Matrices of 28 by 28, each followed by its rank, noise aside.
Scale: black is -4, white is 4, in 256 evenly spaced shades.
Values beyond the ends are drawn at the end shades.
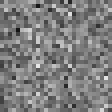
eight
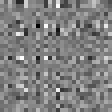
three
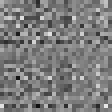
four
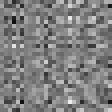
three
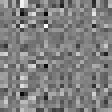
three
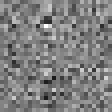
four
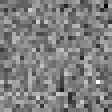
eight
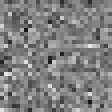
eight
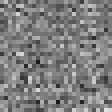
six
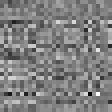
three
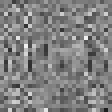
four
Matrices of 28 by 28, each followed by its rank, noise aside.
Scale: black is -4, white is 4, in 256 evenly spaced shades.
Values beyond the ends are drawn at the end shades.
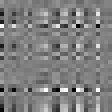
one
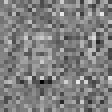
four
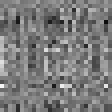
four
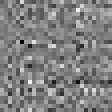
four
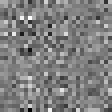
four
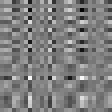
one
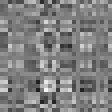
two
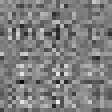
four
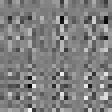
two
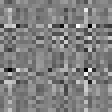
two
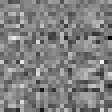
four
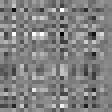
two
